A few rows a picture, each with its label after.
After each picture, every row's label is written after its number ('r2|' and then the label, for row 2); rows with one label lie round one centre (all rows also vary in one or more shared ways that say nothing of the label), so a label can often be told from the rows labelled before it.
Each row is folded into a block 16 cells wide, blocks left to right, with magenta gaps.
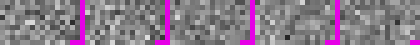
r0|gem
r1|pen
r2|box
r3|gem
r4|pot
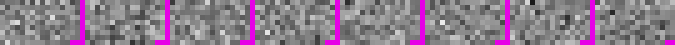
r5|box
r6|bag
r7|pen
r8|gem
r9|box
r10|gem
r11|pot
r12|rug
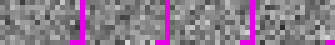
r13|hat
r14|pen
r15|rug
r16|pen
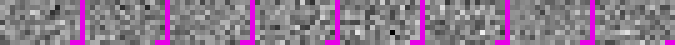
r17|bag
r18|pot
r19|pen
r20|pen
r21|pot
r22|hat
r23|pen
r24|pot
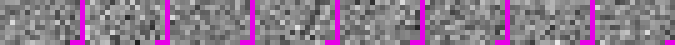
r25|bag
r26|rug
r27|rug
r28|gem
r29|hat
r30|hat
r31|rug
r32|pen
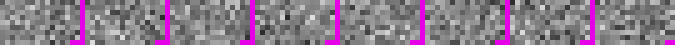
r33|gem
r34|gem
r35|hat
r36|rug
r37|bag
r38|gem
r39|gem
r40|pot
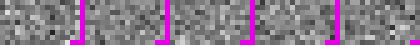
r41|pot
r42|pot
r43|hat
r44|hat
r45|pen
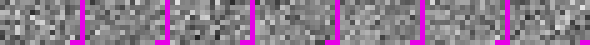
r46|hat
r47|box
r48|bag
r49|gem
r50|gem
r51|pot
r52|box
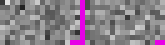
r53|pot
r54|pen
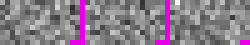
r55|hat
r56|pen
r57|pot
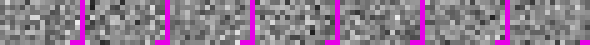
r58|pot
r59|box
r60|hat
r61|bag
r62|rug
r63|pot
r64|bag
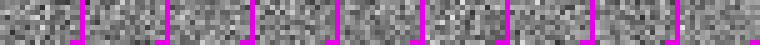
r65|pen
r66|hat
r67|gem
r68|bag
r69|rug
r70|rug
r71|box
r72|bag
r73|pot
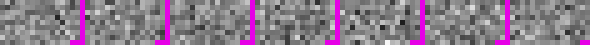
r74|pot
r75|hat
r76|rug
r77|rug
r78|rug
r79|bag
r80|box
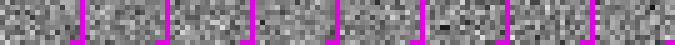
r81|rug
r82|gem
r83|box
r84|hat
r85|box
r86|pen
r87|rug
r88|pen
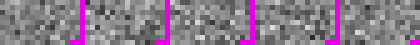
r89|hat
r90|rug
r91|gem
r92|rug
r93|pot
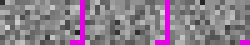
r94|hat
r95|bag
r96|hat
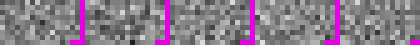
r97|pen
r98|bag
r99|bag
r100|rug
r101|rug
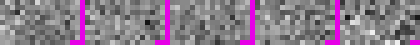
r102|rug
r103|rug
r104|rug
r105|gem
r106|pen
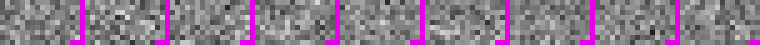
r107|bag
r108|bag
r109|box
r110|box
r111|gem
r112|pot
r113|gem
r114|bag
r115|pen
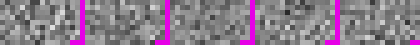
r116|box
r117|rug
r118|pen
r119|pen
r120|rug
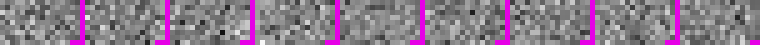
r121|box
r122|pen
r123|pot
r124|pen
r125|box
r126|rug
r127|hat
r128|pot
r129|bag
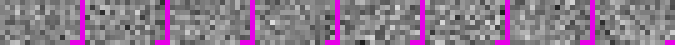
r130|hat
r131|bag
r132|rug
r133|gem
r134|rug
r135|hat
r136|box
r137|pen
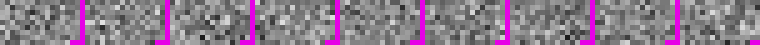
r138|pen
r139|gem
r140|rug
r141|box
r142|bag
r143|box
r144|gem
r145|bag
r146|bag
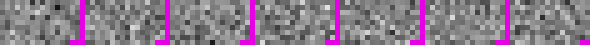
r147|bag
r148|pot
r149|hat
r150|box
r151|pot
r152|pen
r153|rug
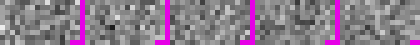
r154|gem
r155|pen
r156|rug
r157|pen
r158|bag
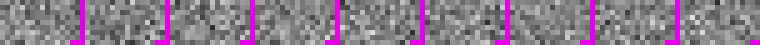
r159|pot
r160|hat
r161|box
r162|pot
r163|pot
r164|rug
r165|box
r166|gem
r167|gem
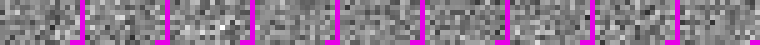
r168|pot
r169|box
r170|box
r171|pen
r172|pot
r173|pen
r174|pot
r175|pot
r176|pot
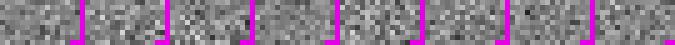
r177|rug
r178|hat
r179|gem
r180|pen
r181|bag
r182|hat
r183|rug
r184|box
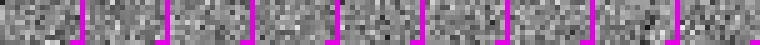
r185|pen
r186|pen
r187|gem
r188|hat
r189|pen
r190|rug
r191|gem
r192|pot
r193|rug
